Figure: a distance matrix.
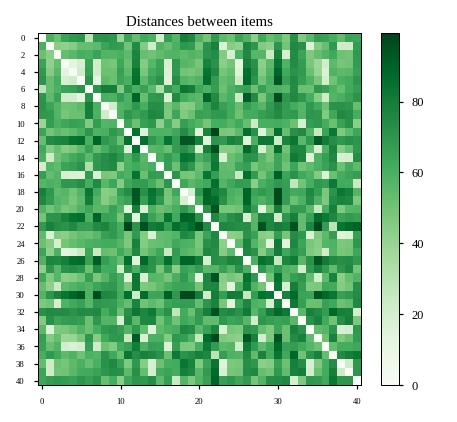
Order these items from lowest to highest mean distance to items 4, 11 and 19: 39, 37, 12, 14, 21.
39, 14, 37, 21, 12
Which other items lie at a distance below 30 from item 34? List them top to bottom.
1, 14, 23, 38, 39
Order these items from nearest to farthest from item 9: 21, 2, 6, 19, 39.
19, 2, 21, 39, 6
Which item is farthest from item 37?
32
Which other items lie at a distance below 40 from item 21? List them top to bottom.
12, 26, 30
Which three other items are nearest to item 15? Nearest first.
0, 6, 10
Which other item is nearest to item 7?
5
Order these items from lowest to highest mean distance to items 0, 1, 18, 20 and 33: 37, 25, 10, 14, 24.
10, 24, 25, 14, 37
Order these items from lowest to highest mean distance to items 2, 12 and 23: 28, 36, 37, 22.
28, 36, 37, 22
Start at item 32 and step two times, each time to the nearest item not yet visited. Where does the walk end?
17
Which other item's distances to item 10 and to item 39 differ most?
33
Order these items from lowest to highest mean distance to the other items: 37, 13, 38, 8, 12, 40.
38, 13, 8, 40, 37, 12
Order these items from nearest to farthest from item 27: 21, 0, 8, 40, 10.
10, 0, 40, 21, 8
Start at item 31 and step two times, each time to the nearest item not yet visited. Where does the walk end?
29
